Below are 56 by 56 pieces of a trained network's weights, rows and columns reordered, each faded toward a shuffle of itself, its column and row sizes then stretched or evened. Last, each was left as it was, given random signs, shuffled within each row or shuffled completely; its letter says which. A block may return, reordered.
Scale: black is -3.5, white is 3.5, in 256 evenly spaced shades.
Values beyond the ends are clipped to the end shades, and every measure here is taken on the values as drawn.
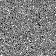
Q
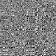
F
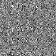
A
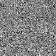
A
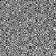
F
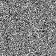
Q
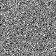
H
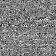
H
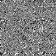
A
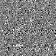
A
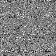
H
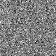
H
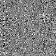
A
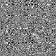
F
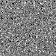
H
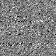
H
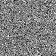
Q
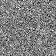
Q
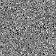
A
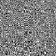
F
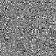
F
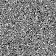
Q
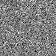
H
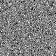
Q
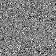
H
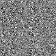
A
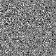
A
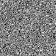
H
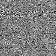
H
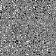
A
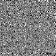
A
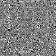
A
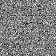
H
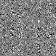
A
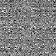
F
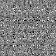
F
